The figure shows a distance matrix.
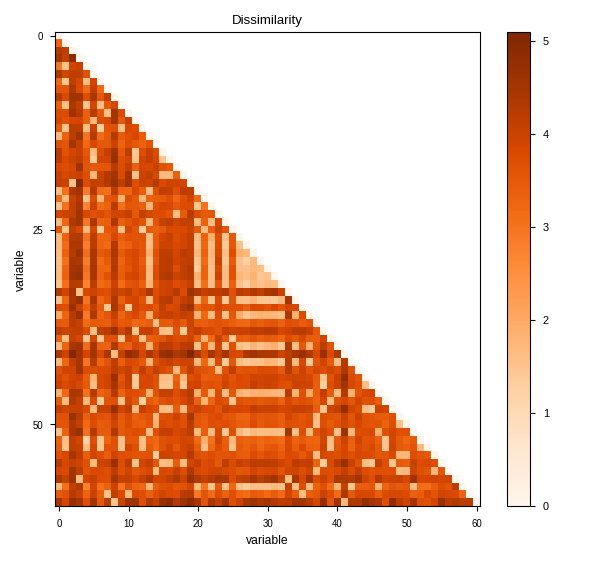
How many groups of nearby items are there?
9
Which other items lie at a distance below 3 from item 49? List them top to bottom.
14, 37, 50, 54, 56
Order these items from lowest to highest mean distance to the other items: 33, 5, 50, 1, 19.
1, 50, 5, 33, 19
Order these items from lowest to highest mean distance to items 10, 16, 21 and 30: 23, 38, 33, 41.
38, 23, 33, 41
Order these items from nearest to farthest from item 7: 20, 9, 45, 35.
35, 20, 9, 45
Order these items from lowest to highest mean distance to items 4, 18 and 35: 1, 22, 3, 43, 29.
1, 22, 29, 43, 3
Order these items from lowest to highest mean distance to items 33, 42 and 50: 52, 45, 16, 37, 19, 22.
37, 22, 52, 45, 16, 19
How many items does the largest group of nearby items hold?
19
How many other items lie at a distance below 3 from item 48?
9
